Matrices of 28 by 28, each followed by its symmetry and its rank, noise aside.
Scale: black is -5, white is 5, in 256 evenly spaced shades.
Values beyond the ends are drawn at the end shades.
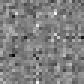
antisymmetric, rank six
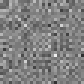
symmetric, rank four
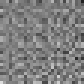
antisymmetric, rank four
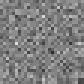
symmetric, rank six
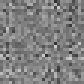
antisymmetric, rank six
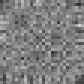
symmetric, rank four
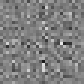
antisymmetric, rank four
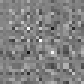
symmetric, rank three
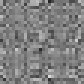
no symmetry, rank three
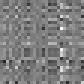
no symmetry, rank three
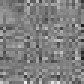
antisymmetric, rank four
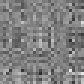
no symmetry, rank three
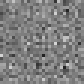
antisymmetric, rank six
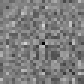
symmetric, rank four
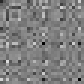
symmetric, rank three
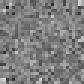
symmetric, rank six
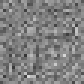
symmetric, rank six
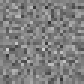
no symmetry, rank six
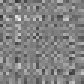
symmetric, rank three
